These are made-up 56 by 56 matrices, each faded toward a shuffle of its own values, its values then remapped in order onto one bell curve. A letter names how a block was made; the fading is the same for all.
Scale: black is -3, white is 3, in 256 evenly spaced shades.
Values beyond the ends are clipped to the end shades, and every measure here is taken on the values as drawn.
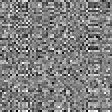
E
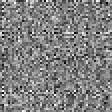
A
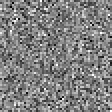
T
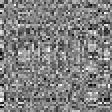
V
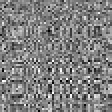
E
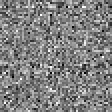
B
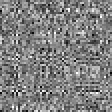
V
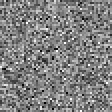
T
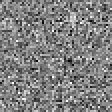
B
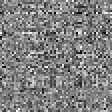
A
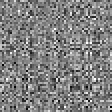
V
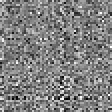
V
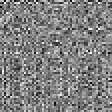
V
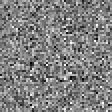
B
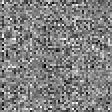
A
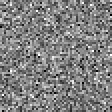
T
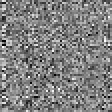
A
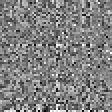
A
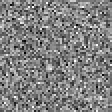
T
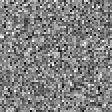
T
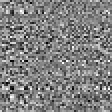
V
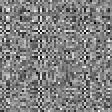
E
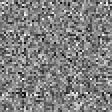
B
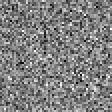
T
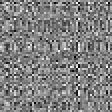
E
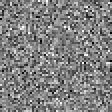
T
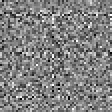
A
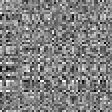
E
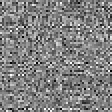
V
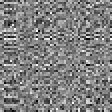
E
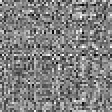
V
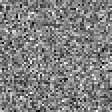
T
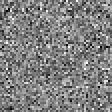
B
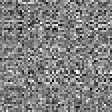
V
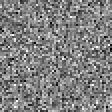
T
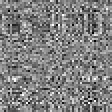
V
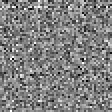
B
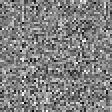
B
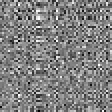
E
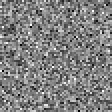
T
